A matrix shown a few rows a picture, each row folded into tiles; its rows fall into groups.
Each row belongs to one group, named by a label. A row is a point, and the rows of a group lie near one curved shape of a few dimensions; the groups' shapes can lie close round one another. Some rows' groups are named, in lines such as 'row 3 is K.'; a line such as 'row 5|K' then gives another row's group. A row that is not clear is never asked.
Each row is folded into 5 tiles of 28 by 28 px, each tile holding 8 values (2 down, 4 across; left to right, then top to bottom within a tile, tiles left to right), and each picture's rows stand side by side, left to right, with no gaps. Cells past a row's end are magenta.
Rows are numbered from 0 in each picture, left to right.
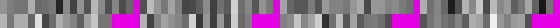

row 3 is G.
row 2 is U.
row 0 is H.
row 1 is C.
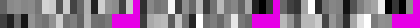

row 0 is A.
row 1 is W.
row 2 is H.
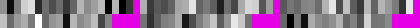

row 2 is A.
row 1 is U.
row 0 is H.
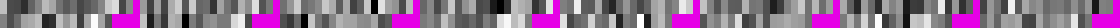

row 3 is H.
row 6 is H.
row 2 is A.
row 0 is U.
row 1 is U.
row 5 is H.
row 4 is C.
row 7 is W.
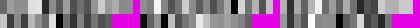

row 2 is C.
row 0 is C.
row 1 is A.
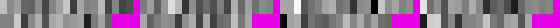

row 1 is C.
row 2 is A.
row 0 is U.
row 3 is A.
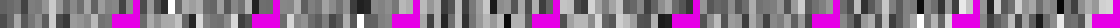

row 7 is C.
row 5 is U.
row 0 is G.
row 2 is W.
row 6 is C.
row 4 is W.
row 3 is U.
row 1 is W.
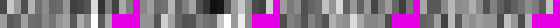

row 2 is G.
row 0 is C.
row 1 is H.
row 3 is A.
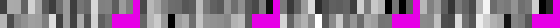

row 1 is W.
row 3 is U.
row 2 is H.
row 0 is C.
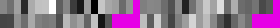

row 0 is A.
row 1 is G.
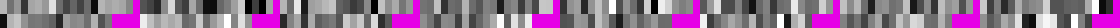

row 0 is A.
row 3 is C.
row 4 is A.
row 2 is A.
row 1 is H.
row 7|U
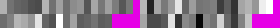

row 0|U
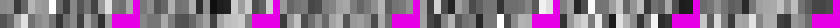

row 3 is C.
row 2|U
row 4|W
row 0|A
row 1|H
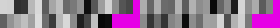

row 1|U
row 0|W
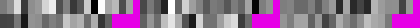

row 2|H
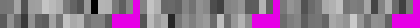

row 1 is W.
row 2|G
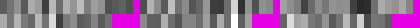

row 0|G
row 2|W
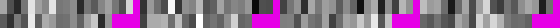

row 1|W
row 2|C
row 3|U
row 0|A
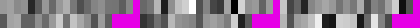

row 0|U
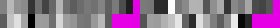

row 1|W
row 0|W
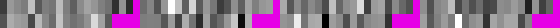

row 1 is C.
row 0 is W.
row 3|H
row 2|U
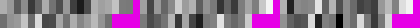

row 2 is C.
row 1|C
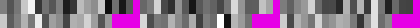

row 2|H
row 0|H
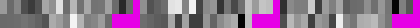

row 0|G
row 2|W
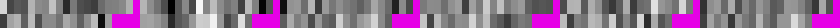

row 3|G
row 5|W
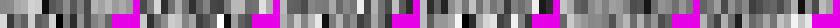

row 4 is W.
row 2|U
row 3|U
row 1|C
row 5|C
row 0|C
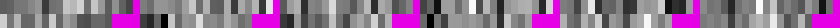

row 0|G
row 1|A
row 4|H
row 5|G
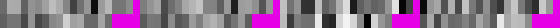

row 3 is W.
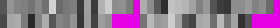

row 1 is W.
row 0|A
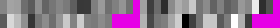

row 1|U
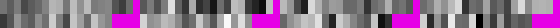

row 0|G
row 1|H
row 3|C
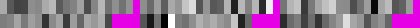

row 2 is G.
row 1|A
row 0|U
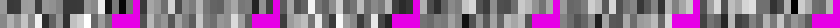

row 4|C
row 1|W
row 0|H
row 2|W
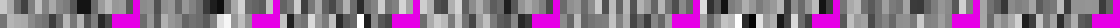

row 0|W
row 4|G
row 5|U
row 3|W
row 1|H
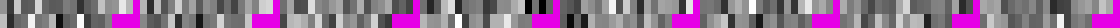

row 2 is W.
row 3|H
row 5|A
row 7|W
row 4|A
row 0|C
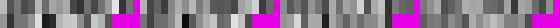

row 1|U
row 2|U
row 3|G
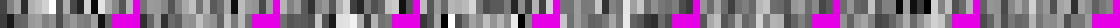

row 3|A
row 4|G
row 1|A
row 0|A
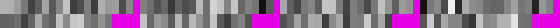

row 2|U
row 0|U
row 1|G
